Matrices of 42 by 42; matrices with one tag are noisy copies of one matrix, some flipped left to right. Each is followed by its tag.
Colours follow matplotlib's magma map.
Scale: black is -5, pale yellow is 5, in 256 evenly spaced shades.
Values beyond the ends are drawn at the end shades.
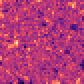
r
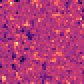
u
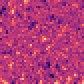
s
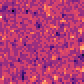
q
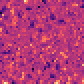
s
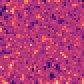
s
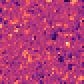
u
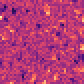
q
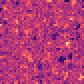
u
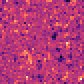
u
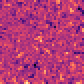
s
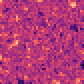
r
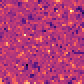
s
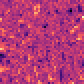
q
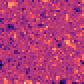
r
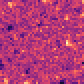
r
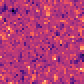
q
